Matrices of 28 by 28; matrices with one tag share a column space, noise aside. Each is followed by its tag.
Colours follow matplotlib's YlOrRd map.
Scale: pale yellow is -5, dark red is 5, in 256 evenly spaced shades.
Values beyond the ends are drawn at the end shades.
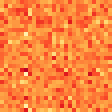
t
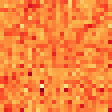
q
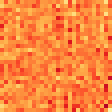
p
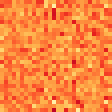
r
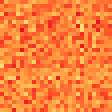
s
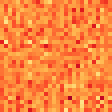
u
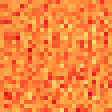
s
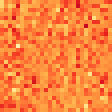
q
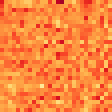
u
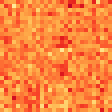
p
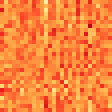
q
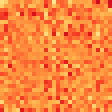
r
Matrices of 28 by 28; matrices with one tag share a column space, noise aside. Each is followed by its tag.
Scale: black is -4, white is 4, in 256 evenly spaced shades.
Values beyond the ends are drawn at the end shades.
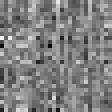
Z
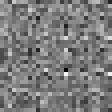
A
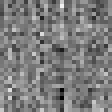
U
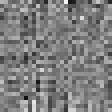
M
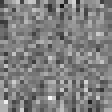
M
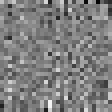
M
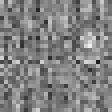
Z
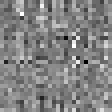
Z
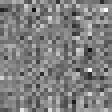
A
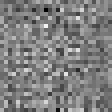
A
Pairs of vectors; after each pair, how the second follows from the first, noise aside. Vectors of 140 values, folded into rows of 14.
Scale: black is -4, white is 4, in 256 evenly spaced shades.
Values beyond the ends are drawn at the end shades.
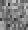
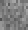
shrunk.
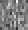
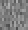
shrunk.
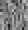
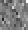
wrapped around, negated, partly zeroed.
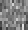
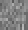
shrunk.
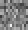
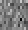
wrapped around, negated, partly zeroed.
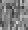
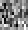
wrapped around, negated, scaled up.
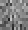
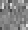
wrapped around, negated, partly zeroed.
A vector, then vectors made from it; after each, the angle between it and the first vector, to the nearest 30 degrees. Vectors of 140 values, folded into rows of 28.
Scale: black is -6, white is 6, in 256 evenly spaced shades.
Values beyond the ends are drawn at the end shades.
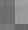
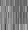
120 degrees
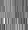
120 degrees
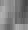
150 degrees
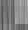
30 degrees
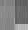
150 degrees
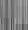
60 degrees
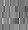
120 degrees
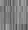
60 degrees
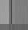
90 degrees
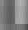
30 degrees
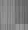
150 degrees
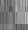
30 degrees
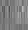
60 degrees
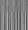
90 degrees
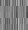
90 degrees
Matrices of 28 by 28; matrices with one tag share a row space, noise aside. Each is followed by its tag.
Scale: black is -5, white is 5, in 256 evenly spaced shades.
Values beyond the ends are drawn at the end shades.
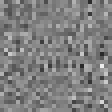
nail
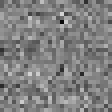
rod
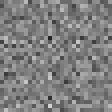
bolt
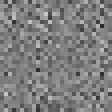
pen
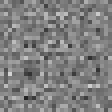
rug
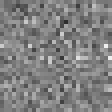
bolt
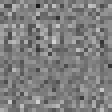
pen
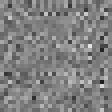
nail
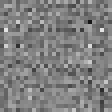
nail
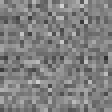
rod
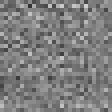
rod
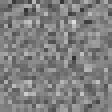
rug
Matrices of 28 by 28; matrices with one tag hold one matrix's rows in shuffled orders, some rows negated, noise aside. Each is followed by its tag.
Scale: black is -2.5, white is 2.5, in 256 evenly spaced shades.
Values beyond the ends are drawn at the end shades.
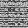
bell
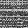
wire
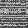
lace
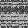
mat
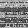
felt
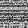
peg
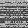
felt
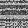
felt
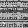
wire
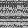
wire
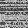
felt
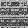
mat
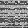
bell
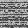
bell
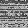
bell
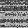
felt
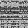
mat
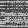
felt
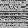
lace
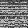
bell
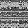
mat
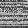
wire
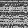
peg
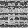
bell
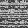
bell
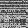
lace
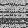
lace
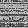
peg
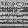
wire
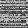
lace
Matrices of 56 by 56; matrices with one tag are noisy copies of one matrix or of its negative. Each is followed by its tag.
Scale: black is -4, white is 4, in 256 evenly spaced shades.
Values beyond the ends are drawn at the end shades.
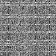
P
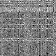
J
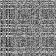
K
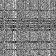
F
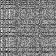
K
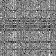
F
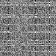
P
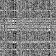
F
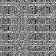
P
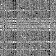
F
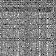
J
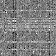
F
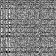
K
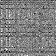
K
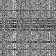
F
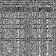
J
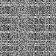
P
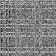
K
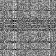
F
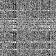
F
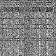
J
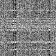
F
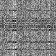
F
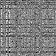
K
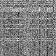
J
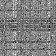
F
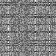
P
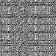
P
